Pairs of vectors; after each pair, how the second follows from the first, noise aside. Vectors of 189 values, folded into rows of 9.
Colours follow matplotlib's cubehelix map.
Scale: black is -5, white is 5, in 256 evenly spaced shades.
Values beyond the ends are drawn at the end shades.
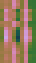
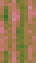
wrapped around, shrunk.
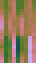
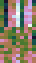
reversed, negated, scaled up.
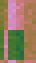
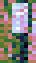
reversed, negated, scaled up.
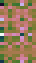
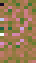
partly zeroed.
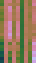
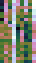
reversed, negated, scaled up.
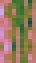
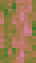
wrapped around, shrunk.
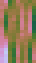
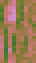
wrapped around, shrunk.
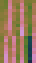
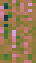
reversed, partly zeroed.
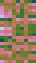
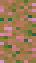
partly zeroed.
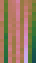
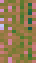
wrapped around, negated, partly zeroed.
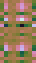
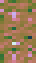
reversed, partly zeroed.
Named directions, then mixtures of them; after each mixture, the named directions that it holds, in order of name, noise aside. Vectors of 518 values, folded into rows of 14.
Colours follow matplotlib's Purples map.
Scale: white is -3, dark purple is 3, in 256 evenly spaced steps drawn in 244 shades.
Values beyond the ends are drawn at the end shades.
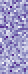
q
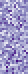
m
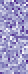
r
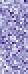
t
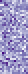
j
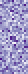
j, r, t.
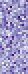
m, q.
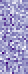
j, m.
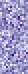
m, q.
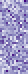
m, t.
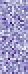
j, m, q.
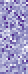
m, q, r.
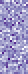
j, m, r.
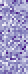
j.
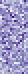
j, t.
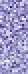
q.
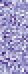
j.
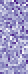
r.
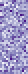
j, m.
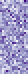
m, t.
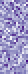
r.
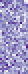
j, m, t.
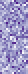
r, t.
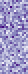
q.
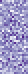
j, r, t.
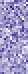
q, r.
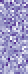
j, r.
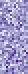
m.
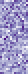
q, r.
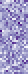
m, r, t.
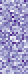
j, r, t.
